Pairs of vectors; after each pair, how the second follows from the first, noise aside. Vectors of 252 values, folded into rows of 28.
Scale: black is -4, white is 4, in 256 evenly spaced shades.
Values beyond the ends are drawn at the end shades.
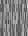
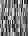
wrapped around, scaled up.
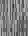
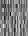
reversed.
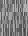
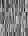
reversed.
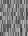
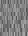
shrunk.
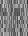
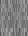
reversed, shrunk.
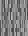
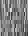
negated.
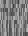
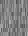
reversed, shrunk.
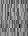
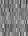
wrapped around, negated, partly zeroed.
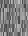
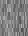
reversed, shrunk.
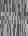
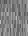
shrunk.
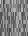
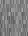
shrunk.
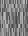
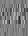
wrapped around, negated, partly zeroed.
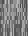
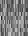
reversed.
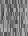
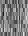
copied.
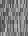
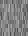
reversed, shrunk.
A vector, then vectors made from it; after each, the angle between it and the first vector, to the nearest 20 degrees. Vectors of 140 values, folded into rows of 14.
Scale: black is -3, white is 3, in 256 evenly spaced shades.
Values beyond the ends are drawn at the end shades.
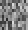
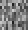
160 degrees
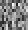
20 degrees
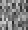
160 degrees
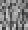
80 degrees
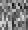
160 degrees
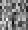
160 degrees
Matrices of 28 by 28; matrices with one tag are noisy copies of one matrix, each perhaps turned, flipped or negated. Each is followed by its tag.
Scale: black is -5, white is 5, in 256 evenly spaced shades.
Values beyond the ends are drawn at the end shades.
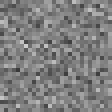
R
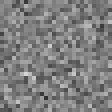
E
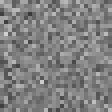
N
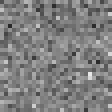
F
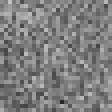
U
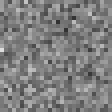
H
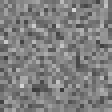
H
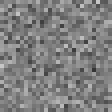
R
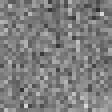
U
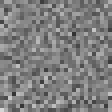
N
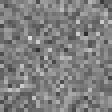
E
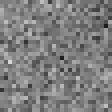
U
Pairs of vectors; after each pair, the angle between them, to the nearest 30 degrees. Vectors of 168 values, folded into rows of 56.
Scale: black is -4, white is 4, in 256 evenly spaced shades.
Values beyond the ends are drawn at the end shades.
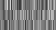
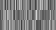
120 degrees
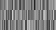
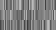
120 degrees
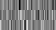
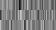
30 degrees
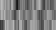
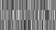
90 degrees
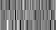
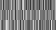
60 degrees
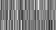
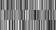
60 degrees
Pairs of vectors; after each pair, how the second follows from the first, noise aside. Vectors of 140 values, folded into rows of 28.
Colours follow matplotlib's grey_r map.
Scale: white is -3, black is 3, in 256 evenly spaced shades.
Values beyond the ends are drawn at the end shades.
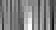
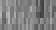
wrapped around, negated, shrunk.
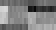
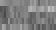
negated, shrunk.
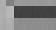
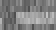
wrapped around, negated, shrunk.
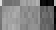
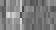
wrapped around, negated, shrunk.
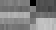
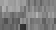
reversed, shrunk.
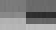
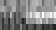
negated.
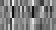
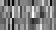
negated.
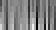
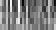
reversed, negated.
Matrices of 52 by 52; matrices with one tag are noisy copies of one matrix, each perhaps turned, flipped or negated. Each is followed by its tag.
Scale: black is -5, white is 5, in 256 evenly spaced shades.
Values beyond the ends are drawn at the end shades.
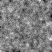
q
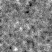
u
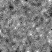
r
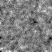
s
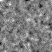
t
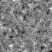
t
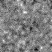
u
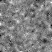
r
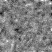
s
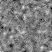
t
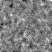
t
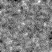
q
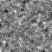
t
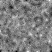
r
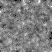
q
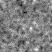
u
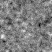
u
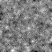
q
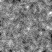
q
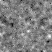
u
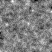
q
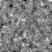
t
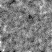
s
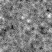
u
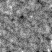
s
